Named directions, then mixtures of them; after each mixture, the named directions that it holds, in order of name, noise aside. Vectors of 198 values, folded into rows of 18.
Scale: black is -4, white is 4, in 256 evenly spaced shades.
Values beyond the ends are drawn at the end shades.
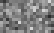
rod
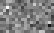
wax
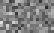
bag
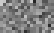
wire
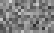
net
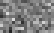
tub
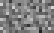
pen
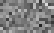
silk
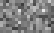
rod, wire.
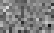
tub, wax, wire.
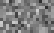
bag.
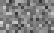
bag.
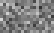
net, pen, wire.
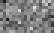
rod, silk.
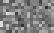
bag, tub.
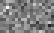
wax.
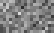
net, wax, wire.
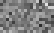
silk.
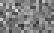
net, pen.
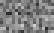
bag, net, rod.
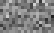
net, silk.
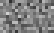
bag, pen.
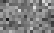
rod, silk.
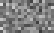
pen.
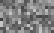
bag, pen, rod.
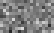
tub, wire.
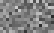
silk, wire.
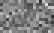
silk.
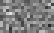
bag, tub, wax.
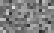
pen, silk, wax.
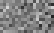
silk, wax, wire.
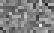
silk.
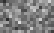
rod.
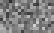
net.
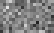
net, wax.
